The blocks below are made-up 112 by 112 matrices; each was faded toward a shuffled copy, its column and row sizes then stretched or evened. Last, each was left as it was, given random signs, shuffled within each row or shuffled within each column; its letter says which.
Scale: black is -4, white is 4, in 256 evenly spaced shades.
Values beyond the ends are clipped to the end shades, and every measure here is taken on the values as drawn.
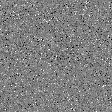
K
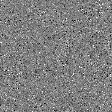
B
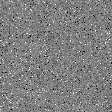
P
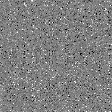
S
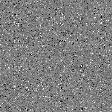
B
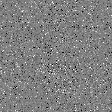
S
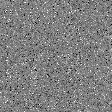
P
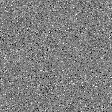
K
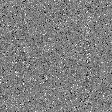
P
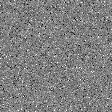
K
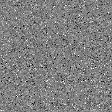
B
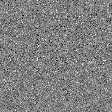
S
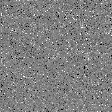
B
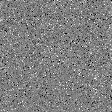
K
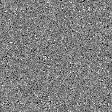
B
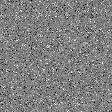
K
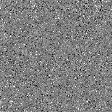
S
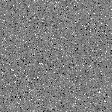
P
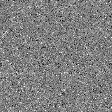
K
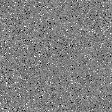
B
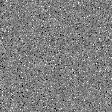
P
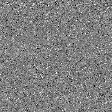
B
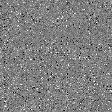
S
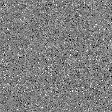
B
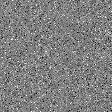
P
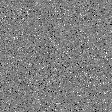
K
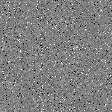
P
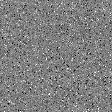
P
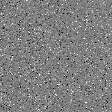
P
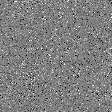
B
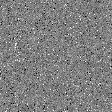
P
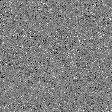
K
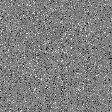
P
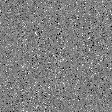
P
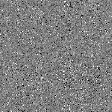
S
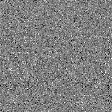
S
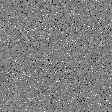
K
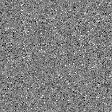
S
